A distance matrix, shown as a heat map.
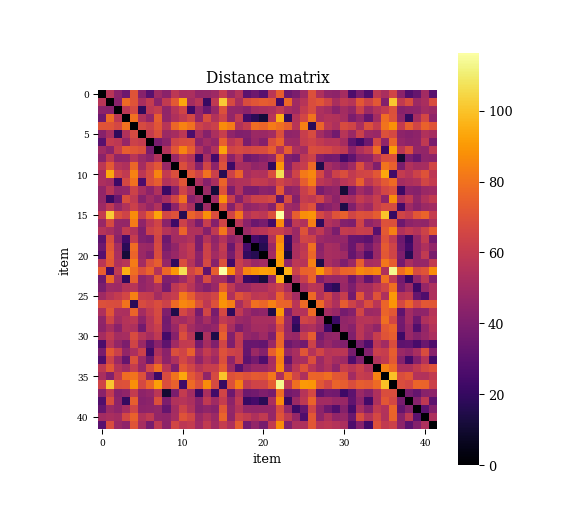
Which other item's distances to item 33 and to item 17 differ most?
41
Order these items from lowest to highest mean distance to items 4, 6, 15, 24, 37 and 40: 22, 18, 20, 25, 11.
18, 20, 25, 11, 22
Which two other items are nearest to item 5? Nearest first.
2, 11
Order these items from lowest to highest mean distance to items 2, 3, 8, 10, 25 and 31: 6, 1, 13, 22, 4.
6, 13, 1, 4, 22
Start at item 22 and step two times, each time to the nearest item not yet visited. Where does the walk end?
13
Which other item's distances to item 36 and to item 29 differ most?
24
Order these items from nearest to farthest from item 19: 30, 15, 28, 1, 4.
30, 28, 15, 1, 4
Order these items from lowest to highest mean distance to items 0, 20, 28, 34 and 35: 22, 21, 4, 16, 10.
16, 21, 10, 4, 22
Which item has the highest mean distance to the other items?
22
